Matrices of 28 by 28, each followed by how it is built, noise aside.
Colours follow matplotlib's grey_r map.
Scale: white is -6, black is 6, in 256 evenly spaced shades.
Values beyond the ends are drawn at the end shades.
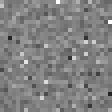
sparse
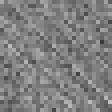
Toeplitz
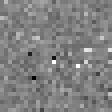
sparse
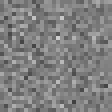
repeating rows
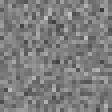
noise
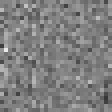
uneven columns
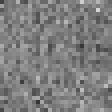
low rank
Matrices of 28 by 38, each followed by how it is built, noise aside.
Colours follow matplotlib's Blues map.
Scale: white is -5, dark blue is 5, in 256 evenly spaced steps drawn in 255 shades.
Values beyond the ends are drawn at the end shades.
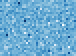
sparse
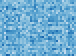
blocks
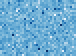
sparse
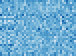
low rank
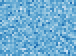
noise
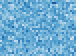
blocks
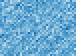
Hankel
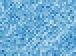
Hankel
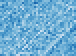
Hankel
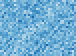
Hankel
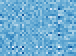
low rank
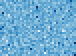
sparse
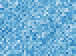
Hankel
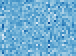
uneven columns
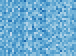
repeating rows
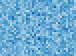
repeating rows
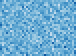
repeating rows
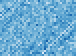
Hankel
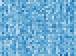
blocks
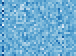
uneven columns
